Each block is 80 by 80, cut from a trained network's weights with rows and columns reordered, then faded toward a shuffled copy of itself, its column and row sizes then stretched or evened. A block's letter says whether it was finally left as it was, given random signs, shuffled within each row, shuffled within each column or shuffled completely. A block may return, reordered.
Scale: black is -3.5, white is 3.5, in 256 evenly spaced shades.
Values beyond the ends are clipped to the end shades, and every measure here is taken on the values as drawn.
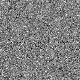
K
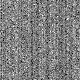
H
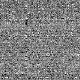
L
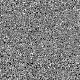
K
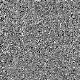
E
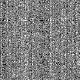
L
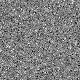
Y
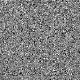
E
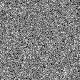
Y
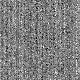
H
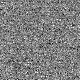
K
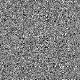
E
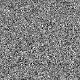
E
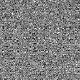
L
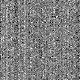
L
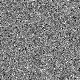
Y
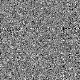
E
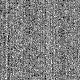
H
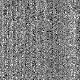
L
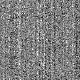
L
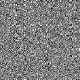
L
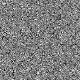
E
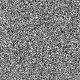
K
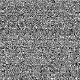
L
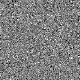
H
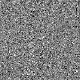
E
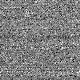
K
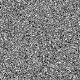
K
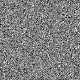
H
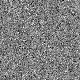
Y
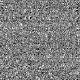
L
